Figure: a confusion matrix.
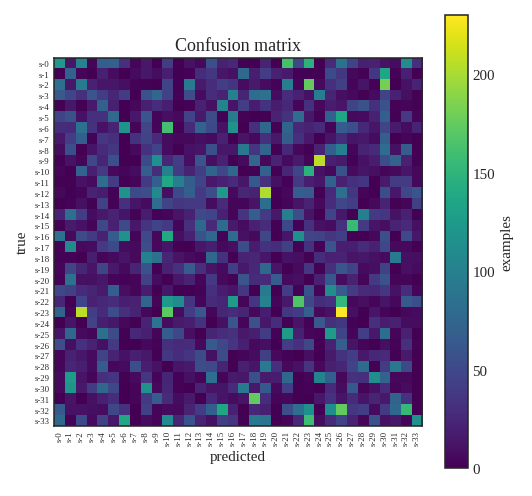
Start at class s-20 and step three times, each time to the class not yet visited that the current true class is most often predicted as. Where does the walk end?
s-8
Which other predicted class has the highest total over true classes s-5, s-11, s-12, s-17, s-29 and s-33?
s-19
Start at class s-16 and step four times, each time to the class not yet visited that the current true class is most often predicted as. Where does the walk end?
s-14
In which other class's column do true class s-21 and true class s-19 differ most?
s-25
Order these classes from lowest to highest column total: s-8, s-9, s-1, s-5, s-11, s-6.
s-11, s-6, s-9, s-5, s-1, s-8
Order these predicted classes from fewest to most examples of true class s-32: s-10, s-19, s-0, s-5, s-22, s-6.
s-10, s-19, s-6, s-5, s-0, s-22
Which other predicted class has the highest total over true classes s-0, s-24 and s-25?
s-21
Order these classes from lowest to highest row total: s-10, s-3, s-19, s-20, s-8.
s-20, s-19, s-8, s-10, s-3
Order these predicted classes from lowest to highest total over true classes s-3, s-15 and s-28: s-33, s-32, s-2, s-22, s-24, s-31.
s-33, s-22, s-2, s-32, s-24, s-31
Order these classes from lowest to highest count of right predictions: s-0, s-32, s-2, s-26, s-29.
s-26, s-2, s-29, s-0, s-32
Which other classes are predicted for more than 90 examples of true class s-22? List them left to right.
s-10, s-11, s-16, s-19, s-26
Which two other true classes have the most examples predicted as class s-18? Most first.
s-31, s-33
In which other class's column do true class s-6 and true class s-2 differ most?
s-23
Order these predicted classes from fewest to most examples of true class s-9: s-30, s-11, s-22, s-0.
s-0, s-22, s-11, s-30
